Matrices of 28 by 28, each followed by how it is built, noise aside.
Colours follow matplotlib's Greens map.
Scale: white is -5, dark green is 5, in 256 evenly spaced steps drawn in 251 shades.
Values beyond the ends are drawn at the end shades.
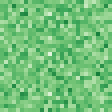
repeating rows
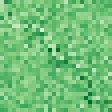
banded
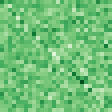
diagonal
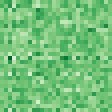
low rank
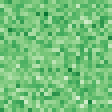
noise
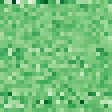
uneven rows
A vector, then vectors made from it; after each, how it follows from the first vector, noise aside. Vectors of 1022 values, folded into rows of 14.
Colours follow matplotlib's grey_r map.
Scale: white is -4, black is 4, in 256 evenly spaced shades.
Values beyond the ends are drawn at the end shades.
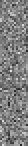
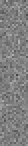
reversed, negated, shrunk.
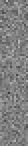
reversed, negated, shrunk.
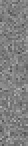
negated, shrunk.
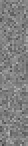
negated, shrunk.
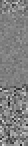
partly zeroed.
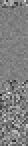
reversed, partly zeroed.
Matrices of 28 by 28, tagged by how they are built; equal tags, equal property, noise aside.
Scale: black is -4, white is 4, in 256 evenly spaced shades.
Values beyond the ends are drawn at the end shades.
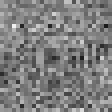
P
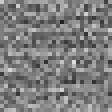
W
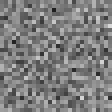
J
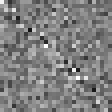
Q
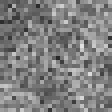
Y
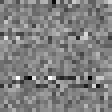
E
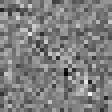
Q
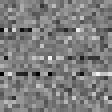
E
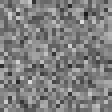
J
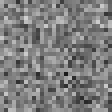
W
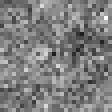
Y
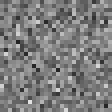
J
